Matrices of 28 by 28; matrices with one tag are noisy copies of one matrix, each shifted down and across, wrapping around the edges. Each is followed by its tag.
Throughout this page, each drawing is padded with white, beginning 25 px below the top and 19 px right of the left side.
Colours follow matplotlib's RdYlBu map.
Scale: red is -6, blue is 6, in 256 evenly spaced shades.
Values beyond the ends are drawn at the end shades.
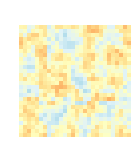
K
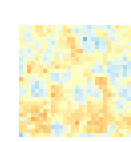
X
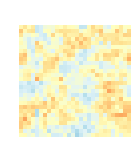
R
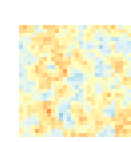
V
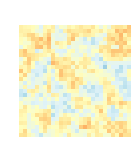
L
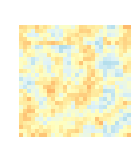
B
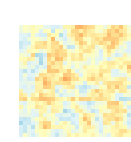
B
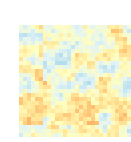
X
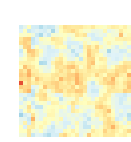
X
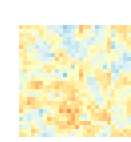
L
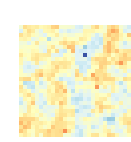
B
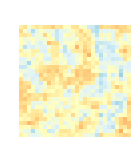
B
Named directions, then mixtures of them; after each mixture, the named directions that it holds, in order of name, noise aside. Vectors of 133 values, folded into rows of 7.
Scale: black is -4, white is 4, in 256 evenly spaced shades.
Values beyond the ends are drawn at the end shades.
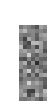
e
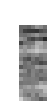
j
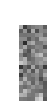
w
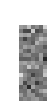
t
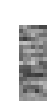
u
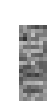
e, u.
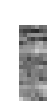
j.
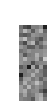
t, w.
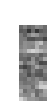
j, u.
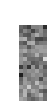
j, t, w.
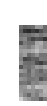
j.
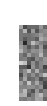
e, w.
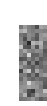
e.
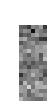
j, t.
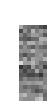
u, w.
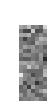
t.
